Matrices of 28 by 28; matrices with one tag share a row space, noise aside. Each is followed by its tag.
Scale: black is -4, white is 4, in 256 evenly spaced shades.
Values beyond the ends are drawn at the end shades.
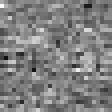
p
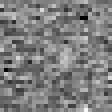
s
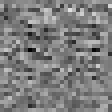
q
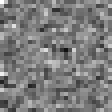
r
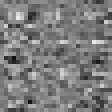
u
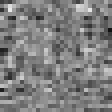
p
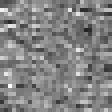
p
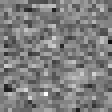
q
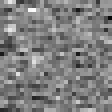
p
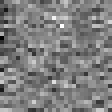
r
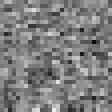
q
